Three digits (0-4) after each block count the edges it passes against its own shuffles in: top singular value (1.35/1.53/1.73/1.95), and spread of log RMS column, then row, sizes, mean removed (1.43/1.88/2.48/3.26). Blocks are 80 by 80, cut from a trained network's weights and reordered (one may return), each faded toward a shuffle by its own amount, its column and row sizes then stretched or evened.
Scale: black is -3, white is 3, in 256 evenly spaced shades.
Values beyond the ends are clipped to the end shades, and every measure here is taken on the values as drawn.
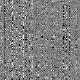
2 4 1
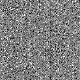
0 2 0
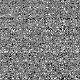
2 2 2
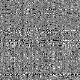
1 0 3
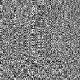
4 2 1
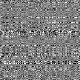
4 0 4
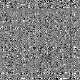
1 2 3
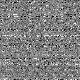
2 0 3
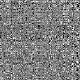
2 3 1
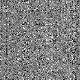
1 2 1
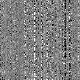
3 4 0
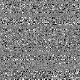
1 1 4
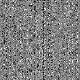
2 3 0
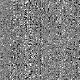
0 3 1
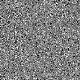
1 2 0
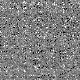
0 2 2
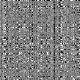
4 3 4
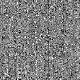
1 1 1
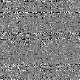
1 2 4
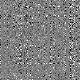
1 4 2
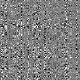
2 4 3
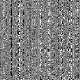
4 4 0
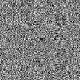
4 0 2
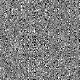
2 3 1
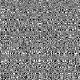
4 1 4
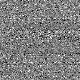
0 0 2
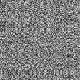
4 0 0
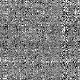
2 3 1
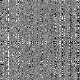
3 4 2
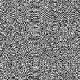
4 1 0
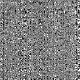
2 3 2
